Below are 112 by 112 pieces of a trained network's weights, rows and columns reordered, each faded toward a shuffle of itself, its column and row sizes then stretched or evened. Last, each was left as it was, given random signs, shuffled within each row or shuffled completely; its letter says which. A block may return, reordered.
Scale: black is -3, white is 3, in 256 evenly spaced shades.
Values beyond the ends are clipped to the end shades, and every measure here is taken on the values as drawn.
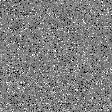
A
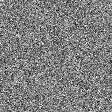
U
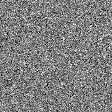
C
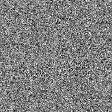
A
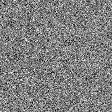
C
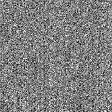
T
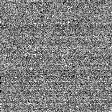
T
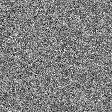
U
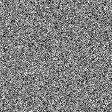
A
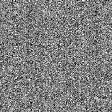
T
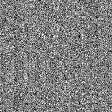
T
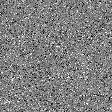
C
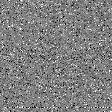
T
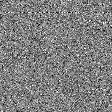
C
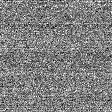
C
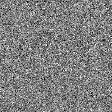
A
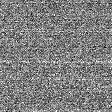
C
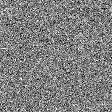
C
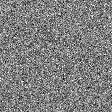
U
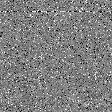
C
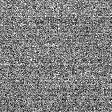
T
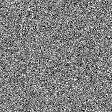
C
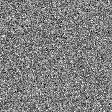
U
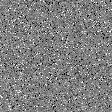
C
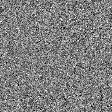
A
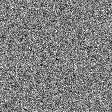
U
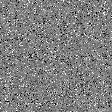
C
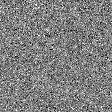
C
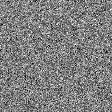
A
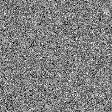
A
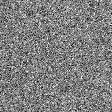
U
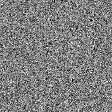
A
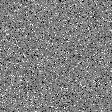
U
